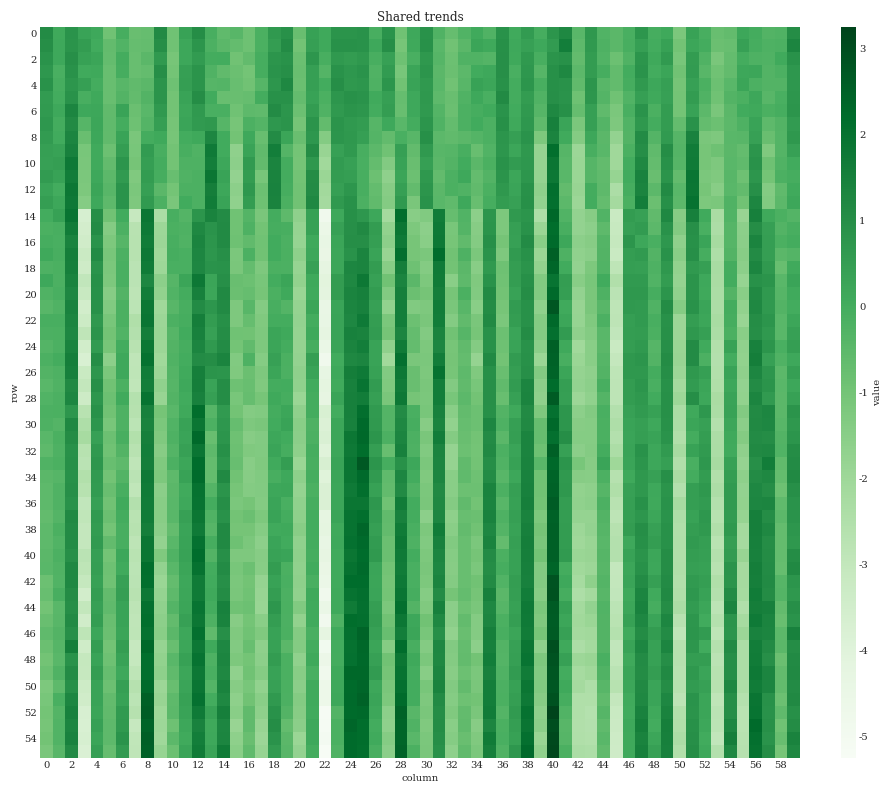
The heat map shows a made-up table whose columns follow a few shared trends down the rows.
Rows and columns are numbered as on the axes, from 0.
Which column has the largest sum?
40
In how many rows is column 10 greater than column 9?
42
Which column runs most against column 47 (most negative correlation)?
15
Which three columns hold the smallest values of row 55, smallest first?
22, 3, 45
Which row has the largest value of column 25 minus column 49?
33
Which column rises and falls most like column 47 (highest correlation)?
6
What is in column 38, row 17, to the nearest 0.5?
1
